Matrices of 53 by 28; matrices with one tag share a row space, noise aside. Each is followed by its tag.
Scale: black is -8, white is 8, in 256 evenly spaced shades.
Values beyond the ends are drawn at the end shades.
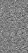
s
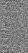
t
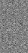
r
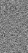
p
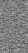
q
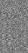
r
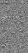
t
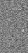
s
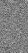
t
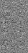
t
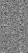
t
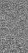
t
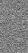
q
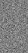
r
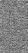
q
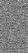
q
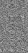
s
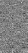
q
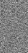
p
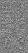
t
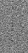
s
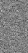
p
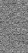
q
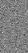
p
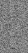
p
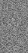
r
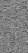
p
